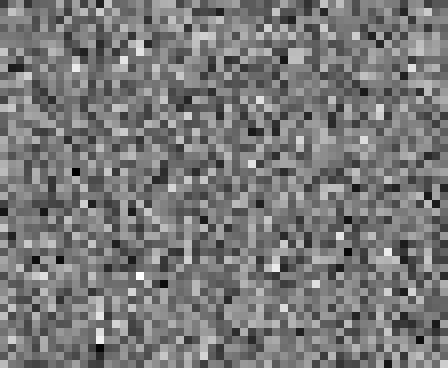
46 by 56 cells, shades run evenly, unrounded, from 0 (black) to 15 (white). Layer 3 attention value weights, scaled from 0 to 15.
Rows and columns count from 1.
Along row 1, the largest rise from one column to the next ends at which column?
14
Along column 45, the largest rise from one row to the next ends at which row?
22
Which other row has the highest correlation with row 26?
44
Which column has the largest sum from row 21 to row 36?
32
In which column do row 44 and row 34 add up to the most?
35
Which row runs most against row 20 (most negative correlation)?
34
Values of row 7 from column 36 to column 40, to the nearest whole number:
4 11 11 10 5
